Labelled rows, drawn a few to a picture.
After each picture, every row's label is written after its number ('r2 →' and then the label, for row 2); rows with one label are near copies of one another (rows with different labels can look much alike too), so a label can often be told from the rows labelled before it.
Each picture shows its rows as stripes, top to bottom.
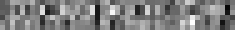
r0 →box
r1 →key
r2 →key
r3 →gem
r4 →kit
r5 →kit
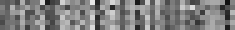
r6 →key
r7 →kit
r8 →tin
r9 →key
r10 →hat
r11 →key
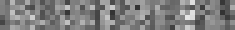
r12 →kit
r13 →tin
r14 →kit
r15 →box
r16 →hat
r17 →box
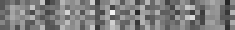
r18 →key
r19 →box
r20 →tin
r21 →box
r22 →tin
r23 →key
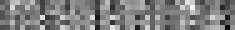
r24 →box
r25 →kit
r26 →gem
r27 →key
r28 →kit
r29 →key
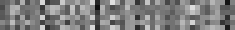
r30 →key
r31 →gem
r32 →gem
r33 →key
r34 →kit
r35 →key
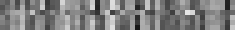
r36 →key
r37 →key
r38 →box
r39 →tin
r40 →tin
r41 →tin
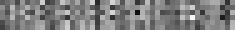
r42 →key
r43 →kit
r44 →tin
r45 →kit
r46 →hat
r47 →hat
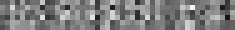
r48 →key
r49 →kit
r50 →tin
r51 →key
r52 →box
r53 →box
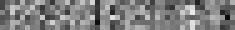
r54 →hat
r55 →box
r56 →kit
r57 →key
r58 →gem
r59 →kit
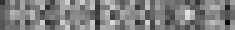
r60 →hat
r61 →key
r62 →box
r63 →box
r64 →key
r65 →hat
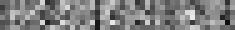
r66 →key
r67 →hat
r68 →box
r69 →kit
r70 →key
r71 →gem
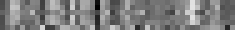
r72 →gem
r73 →gem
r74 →box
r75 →gem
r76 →gem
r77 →key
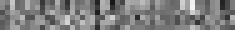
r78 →kit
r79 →kit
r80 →gem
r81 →tin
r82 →hat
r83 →gem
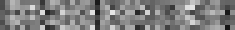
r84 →gem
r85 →box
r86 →key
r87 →box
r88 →gem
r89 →key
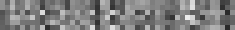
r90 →kit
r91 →kit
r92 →key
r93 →box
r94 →gem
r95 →key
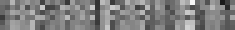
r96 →kit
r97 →key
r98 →box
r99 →hat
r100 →box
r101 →box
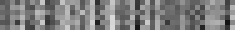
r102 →key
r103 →tin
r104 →hat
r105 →tin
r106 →key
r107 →tin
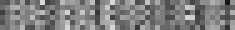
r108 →key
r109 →box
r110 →hat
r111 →box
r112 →hat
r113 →tin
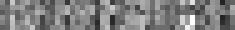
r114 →kit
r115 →tin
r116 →hat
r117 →kit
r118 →kit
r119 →box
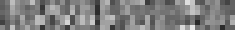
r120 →box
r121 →gem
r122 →gem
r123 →hat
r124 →hat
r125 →kit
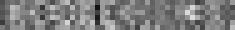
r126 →hat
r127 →gem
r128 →box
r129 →gem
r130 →hat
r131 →tin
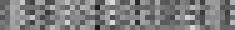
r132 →tin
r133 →gem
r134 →tin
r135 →box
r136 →tin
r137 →gem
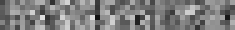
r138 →hat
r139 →gem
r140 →box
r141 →key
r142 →tin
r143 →hat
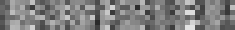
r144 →box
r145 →tin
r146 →box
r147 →hat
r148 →gem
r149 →box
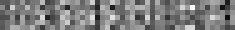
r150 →key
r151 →kit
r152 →hat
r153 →key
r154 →hat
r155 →box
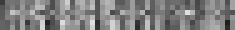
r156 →hat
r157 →hat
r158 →box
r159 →hat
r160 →key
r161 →key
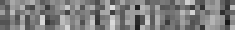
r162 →box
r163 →tin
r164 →kit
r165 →key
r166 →key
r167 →tin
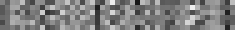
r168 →tin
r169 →gem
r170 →key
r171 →gem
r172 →box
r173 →key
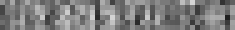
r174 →kit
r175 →hat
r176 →hat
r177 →key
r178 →tin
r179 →hat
